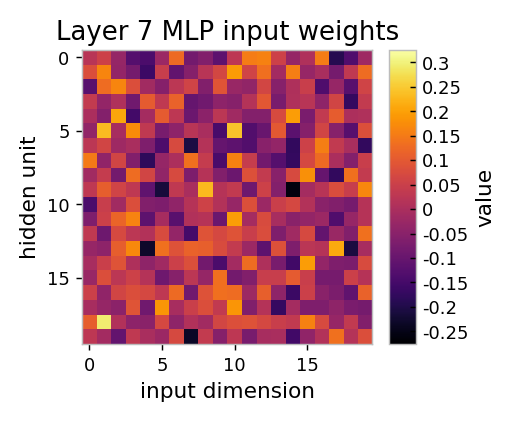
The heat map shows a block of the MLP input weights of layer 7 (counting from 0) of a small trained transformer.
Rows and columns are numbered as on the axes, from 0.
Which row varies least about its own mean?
10
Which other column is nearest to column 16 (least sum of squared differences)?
0
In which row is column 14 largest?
4
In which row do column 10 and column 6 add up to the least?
15
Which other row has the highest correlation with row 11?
5
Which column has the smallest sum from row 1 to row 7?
18
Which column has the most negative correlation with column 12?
17
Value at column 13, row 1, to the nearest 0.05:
0
